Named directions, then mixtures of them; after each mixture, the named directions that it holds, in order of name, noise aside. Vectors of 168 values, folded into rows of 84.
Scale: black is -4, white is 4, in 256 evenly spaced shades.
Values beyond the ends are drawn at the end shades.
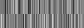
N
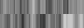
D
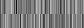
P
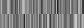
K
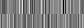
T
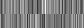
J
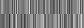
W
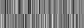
N.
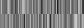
K.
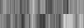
D.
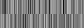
N, P, T.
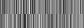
P, T, W.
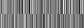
T, W.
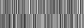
W.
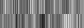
D, N, W.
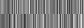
W.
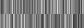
K, T, W.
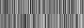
N, T, W.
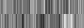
D, W.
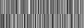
N, W.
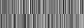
T, W.
